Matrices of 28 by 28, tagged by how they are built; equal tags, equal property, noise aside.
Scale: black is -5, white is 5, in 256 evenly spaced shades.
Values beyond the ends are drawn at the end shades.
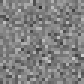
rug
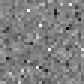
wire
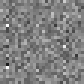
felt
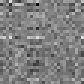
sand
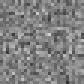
sand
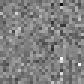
felt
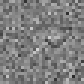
rug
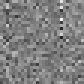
felt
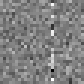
felt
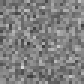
rug
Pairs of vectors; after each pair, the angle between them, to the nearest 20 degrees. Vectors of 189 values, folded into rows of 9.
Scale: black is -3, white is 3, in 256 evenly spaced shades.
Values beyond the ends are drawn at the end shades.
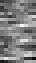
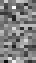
80 degrees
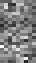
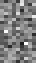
80 degrees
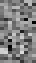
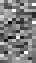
120 degrees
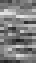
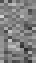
80 degrees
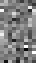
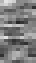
80 degrees
